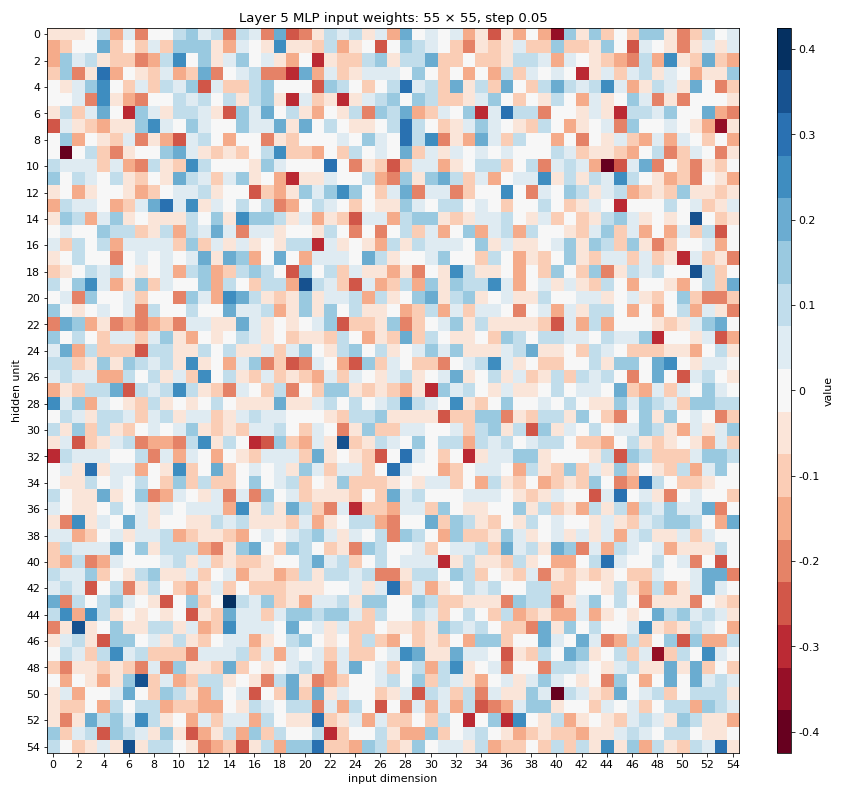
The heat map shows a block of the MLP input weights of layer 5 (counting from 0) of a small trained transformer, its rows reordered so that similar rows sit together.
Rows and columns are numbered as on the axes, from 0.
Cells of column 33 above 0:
20
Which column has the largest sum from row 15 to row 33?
32
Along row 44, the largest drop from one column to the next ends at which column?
2
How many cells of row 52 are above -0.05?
29
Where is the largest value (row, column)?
43, 14
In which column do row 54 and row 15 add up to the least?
15
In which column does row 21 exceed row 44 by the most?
11
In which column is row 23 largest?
28
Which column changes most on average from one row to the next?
45
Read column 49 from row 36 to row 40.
0.15 0.15 -0.05 -0.15 0
